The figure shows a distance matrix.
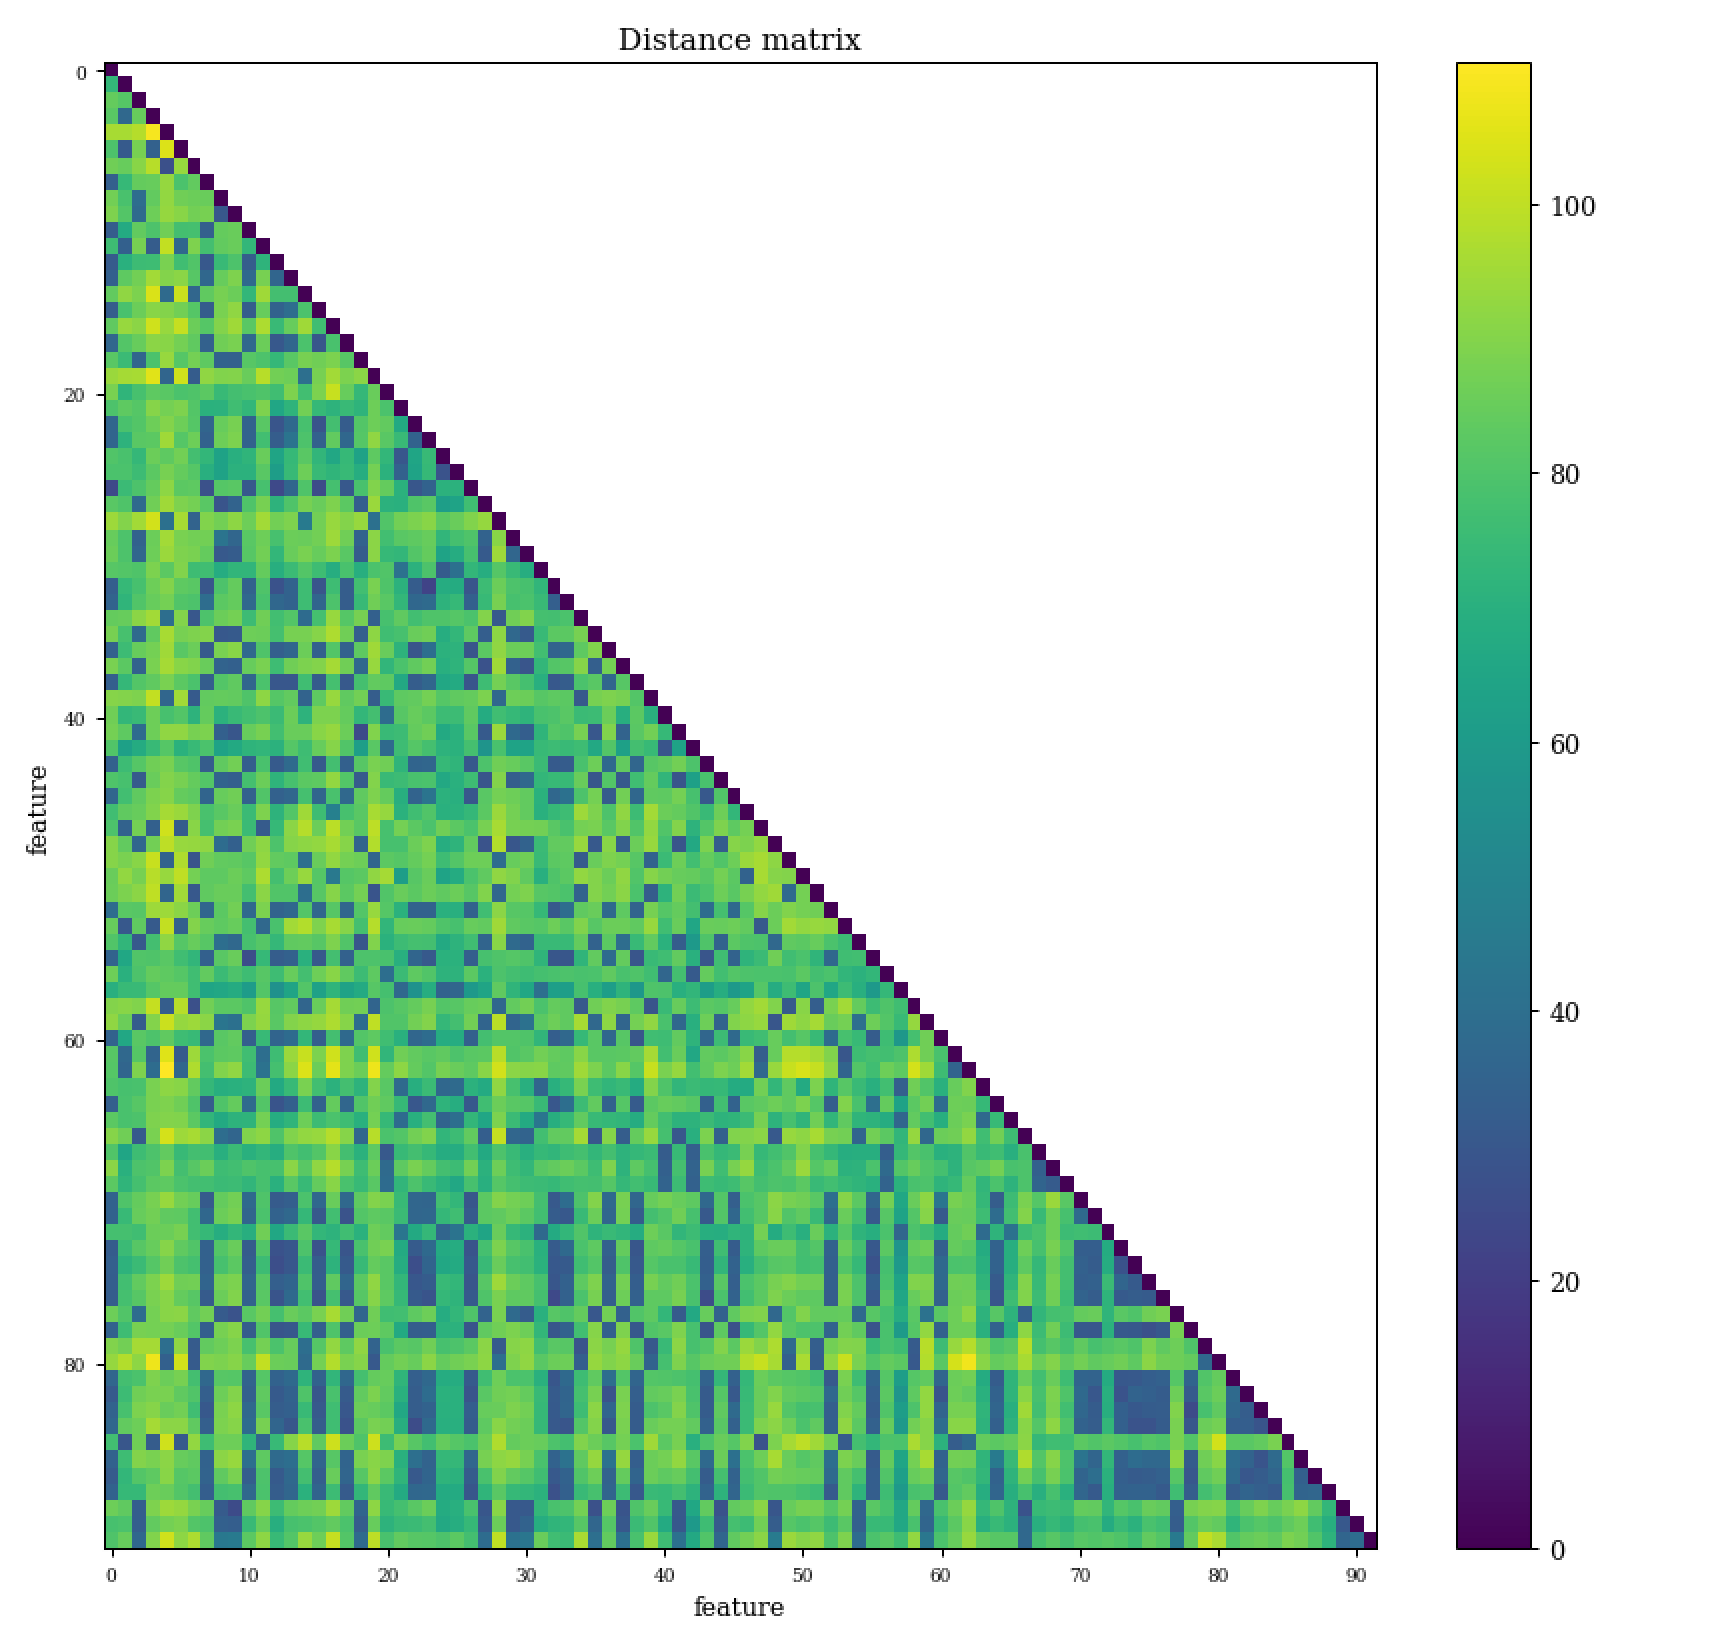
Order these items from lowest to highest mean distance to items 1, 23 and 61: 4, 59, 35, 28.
35, 59, 28, 4
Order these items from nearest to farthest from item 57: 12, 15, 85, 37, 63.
63, 12, 15, 37, 85
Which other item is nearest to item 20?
67
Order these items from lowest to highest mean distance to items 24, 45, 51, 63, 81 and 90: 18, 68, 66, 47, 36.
36, 18, 66, 68, 47
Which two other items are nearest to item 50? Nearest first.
46, 16
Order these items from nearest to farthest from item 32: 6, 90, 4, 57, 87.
87, 57, 90, 6, 4
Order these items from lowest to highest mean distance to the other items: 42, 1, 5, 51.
42, 1, 51, 5
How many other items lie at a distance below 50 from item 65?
7
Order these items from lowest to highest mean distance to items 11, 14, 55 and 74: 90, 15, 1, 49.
15, 1, 49, 90
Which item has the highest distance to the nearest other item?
16
